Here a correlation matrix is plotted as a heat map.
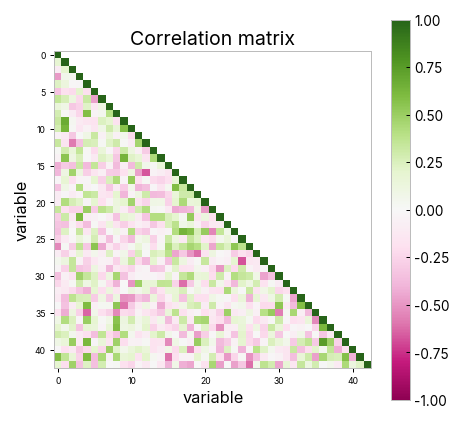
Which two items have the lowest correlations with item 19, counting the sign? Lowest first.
27, 38
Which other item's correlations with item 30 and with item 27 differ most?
18
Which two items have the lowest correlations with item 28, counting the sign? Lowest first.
25, 30
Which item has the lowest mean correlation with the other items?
35
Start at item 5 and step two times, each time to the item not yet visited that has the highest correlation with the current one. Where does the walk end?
24
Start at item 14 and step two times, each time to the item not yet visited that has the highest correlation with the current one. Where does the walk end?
1
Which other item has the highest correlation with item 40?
7
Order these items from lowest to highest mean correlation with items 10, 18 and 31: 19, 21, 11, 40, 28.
40, 21, 11, 28, 19
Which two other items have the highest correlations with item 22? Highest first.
3, 18
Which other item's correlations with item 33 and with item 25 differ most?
26
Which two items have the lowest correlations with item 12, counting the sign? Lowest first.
16, 2
